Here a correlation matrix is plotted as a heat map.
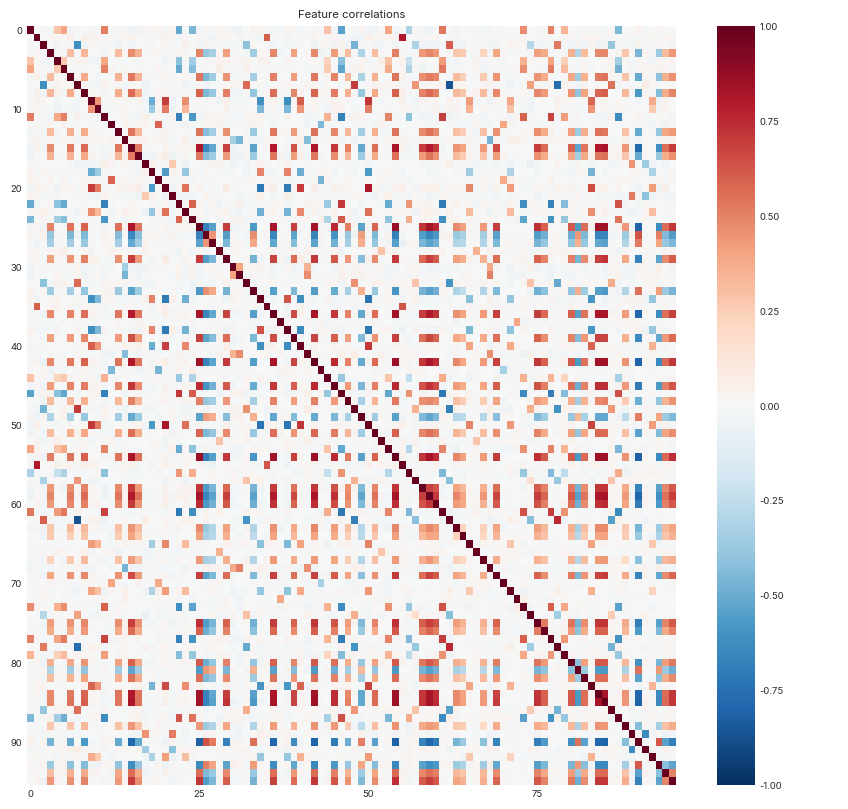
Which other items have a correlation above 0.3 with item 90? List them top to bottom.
26, 27, 33, 49, 81, 93
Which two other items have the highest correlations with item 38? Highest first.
34, 18
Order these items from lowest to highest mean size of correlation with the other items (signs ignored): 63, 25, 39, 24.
24, 63, 39, 25
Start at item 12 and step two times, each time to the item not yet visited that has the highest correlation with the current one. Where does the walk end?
70
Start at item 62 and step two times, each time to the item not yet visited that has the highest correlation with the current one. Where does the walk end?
2
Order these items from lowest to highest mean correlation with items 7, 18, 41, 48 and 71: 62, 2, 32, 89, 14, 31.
62, 2, 14, 89, 31, 32
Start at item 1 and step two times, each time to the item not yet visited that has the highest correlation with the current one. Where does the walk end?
35
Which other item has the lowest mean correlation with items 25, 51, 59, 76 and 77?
90
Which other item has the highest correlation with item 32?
7
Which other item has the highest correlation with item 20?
50
